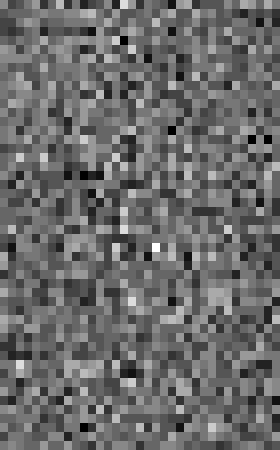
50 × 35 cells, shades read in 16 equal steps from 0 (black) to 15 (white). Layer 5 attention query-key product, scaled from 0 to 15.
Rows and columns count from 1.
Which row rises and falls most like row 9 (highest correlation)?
7
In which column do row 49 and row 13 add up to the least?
32
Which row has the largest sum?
26
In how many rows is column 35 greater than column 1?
16
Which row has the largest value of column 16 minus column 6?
1
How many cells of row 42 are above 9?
4
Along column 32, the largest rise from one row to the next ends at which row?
17
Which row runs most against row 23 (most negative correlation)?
46
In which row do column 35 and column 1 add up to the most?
36
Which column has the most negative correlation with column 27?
11
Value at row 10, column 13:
6
